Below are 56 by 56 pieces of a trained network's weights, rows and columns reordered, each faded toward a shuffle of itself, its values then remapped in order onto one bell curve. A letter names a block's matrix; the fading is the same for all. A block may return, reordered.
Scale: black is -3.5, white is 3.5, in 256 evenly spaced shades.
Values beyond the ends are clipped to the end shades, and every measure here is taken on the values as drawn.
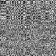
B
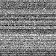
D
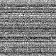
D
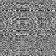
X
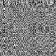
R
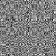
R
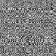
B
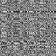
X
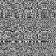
X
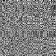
R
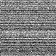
D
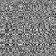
X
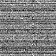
D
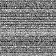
D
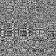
B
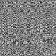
B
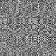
R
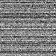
D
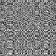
X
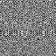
B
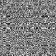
B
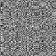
R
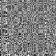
R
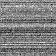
D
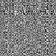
R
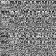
X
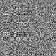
B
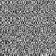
B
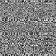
B
